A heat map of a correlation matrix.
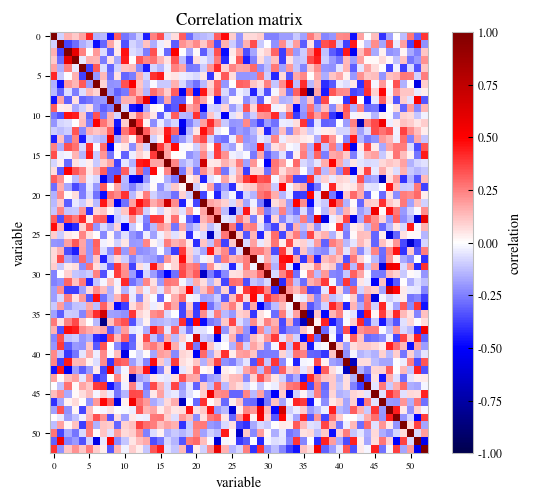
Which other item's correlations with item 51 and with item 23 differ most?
52
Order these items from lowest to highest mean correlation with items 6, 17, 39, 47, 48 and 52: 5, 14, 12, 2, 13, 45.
13, 2, 5, 12, 45, 14
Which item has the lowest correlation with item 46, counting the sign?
18
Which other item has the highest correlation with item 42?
8
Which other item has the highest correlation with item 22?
45
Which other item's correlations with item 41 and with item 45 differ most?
31
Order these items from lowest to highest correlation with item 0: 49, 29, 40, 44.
49, 44, 29, 40
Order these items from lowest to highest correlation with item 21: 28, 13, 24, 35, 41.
41, 28, 24, 35, 13
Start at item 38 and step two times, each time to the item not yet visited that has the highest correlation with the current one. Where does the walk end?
36
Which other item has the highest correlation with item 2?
3
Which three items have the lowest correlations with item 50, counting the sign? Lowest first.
26, 39, 1
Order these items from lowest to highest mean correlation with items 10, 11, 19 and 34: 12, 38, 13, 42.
38, 13, 42, 12
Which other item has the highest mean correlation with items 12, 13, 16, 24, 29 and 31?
21
